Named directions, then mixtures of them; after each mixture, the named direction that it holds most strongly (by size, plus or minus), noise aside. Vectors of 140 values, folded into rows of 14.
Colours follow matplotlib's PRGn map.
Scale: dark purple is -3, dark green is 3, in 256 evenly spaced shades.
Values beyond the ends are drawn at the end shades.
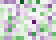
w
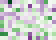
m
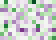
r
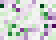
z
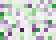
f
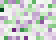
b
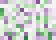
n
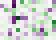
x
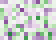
n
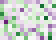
n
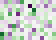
f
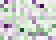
r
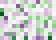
n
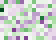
b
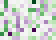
r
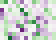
n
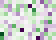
f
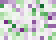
z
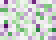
r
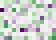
r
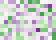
w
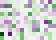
f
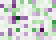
x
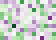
w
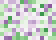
w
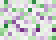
r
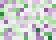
n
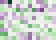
m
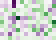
x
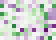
z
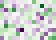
r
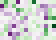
z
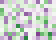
n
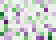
n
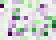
z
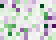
z
